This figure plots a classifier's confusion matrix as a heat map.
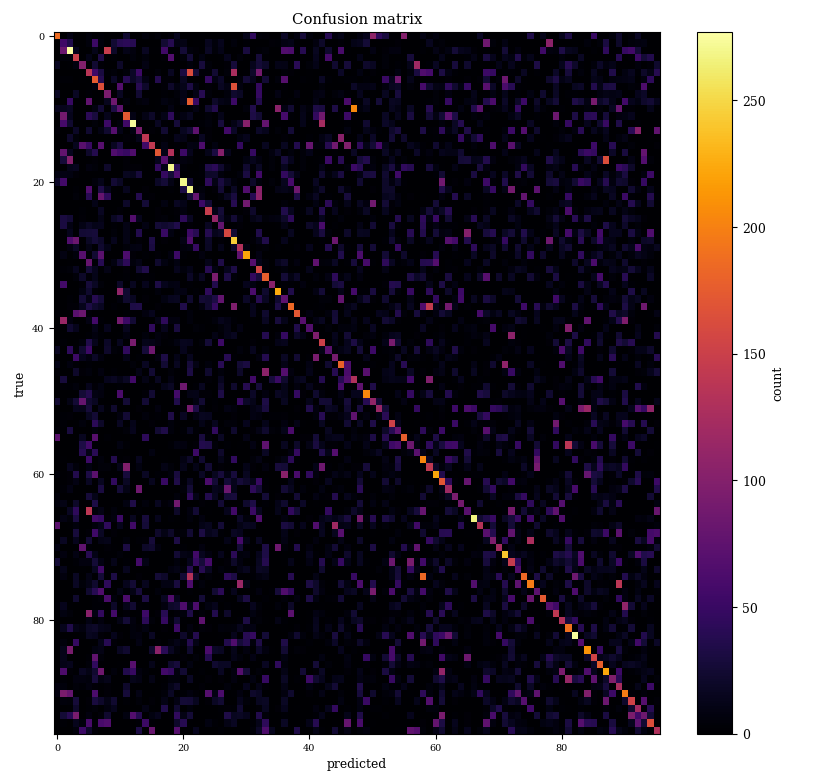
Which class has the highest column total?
21
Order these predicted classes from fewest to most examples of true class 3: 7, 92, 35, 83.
35, 83, 7, 92
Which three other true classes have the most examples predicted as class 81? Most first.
56, 88, 40
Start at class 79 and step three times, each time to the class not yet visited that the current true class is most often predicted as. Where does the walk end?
32
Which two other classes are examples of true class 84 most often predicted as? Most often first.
16, 2
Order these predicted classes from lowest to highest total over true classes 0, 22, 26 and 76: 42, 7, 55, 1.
1, 42, 55, 7
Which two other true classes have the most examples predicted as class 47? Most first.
10, 52
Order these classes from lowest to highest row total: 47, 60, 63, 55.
63, 55, 47, 60
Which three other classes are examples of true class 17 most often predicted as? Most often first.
87, 2, 93
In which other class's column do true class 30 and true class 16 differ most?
18
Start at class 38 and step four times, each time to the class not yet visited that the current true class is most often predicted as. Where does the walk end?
41
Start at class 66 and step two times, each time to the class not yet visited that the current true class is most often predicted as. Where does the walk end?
20
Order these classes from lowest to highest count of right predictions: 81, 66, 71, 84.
81, 84, 71, 66
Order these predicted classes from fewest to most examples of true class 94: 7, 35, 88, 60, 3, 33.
35, 3, 88, 33, 7, 60
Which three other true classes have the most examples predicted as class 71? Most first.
45, 6, 7
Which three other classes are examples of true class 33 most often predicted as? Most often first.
25, 68, 86
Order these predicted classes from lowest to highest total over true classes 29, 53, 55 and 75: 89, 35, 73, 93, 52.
35, 52, 93, 73, 89
